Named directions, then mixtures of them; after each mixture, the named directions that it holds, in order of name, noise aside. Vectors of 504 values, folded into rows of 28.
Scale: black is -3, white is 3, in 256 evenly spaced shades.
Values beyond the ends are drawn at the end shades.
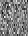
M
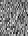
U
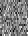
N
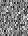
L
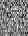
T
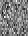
M.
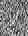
U.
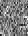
L, N.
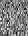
M, U.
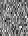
N, U.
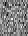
M, T.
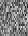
L, N, T.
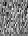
L, M, T.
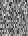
L, M, N.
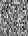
L, M.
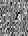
L, N, U.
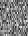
N, T.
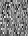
M, U.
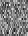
M, N.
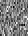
L, N.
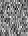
M, N, U.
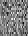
M, T.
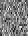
N, U.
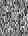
L, T.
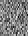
U.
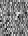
L, N, U.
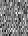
L, N.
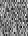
M, N, T.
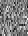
L, N.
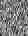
N, U.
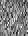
T, U.
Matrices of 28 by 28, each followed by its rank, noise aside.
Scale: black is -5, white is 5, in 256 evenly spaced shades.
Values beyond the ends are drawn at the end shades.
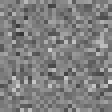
seven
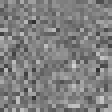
five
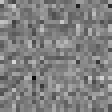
five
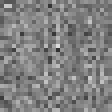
six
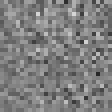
five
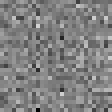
five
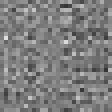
four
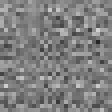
five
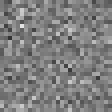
six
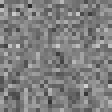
seven
